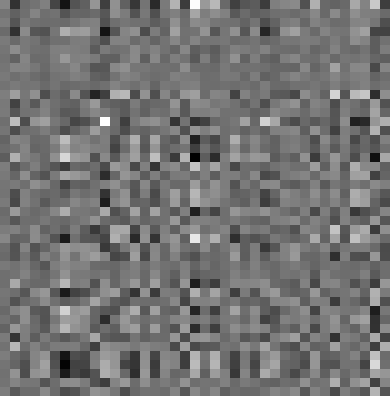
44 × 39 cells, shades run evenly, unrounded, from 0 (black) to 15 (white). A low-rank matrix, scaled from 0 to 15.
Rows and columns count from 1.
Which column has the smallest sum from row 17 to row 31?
11
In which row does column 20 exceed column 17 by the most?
1
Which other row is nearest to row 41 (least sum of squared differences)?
40
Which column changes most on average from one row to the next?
20
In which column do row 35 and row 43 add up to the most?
7
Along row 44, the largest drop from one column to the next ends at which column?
39
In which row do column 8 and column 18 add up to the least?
14
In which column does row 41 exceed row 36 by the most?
38
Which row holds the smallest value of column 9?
42
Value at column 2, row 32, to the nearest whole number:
10
